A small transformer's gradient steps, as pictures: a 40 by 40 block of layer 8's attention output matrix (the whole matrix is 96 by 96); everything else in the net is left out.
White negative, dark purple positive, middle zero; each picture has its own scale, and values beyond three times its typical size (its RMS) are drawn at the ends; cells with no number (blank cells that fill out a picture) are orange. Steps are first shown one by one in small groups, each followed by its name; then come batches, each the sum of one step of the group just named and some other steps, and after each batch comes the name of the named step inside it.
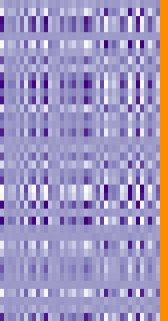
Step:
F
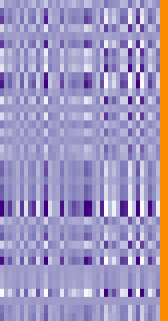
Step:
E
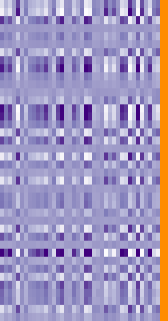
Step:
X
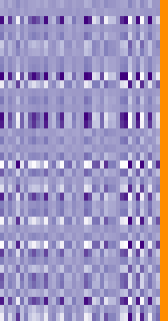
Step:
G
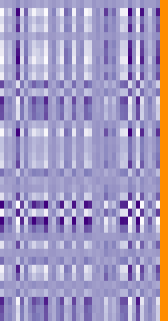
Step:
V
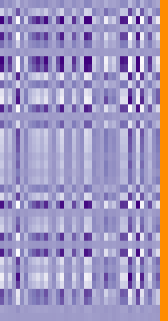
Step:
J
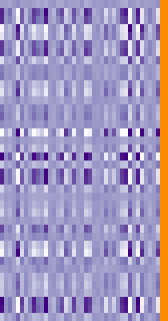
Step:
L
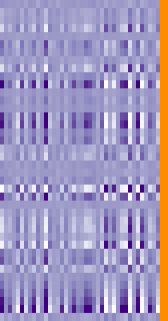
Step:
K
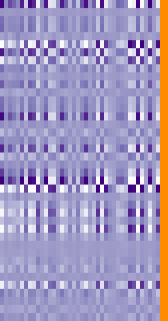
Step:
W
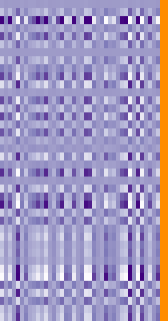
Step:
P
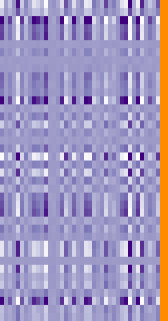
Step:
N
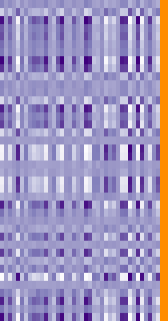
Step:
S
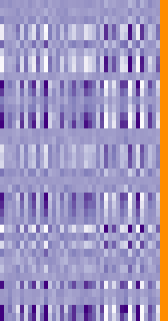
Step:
K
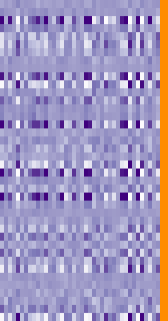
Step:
G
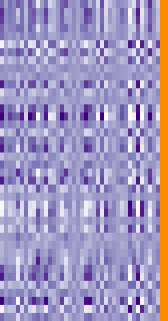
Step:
W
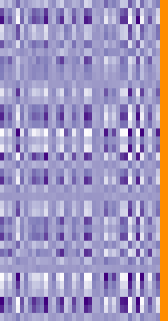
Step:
L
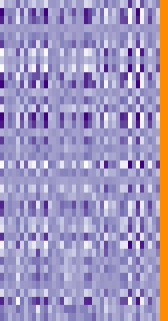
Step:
G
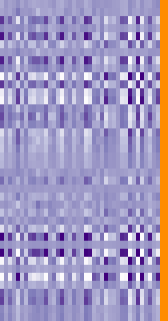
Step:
J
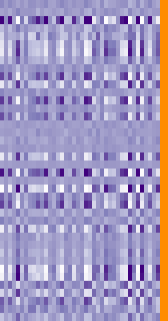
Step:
P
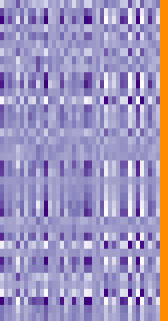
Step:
E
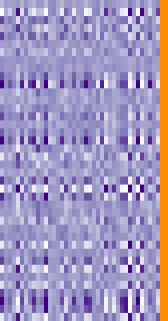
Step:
K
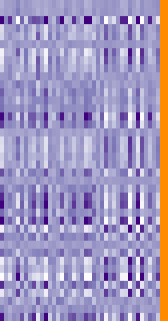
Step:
P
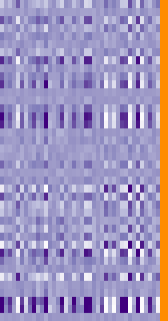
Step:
K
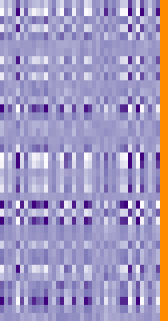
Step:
V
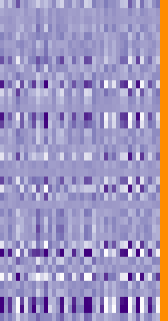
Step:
K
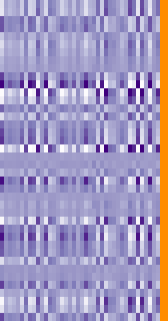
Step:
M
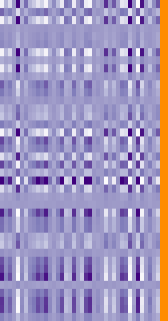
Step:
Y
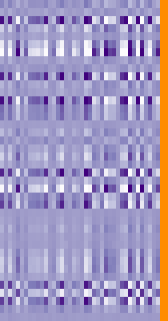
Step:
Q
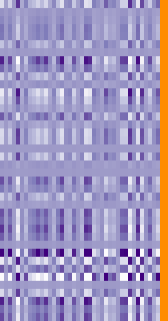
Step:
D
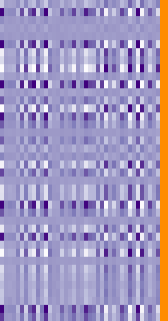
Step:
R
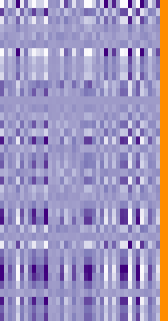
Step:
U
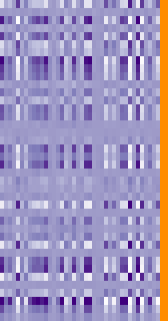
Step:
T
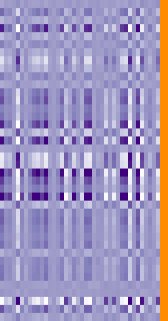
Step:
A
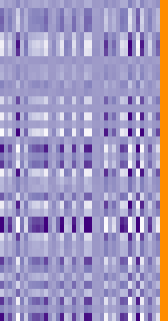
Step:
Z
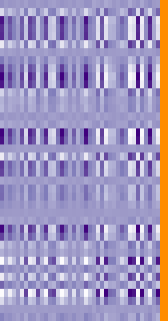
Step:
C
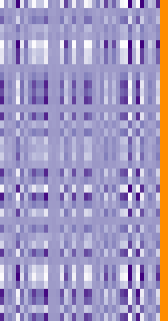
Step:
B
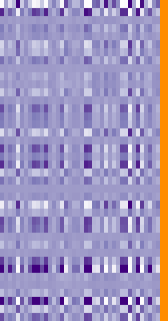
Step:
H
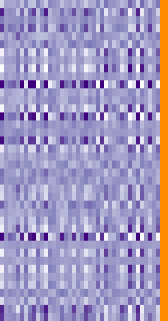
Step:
R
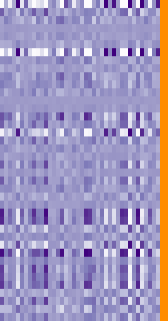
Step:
U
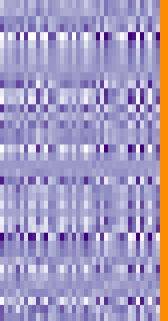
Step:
M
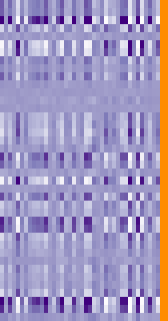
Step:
Z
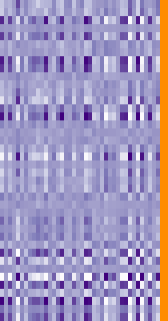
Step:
D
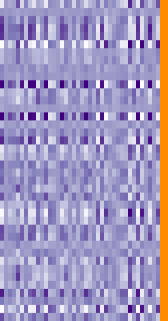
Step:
B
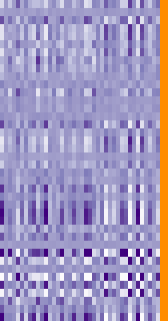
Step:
D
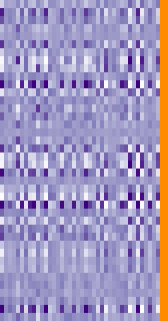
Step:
R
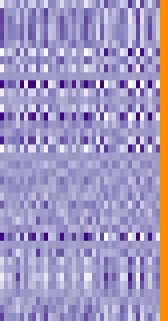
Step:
R
